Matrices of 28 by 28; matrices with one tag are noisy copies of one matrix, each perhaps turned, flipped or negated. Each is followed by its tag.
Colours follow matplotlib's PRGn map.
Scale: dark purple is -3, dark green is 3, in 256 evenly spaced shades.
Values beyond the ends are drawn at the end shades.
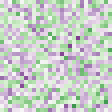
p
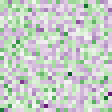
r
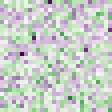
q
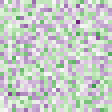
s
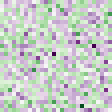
q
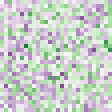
r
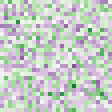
q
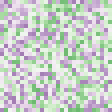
r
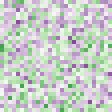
r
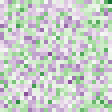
r
